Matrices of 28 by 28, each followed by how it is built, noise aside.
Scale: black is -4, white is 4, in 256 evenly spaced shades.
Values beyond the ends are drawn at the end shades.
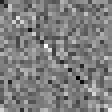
diagonal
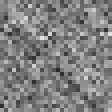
Toeplitz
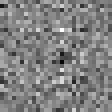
low rank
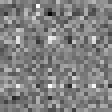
low rank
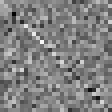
diagonal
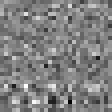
low rank
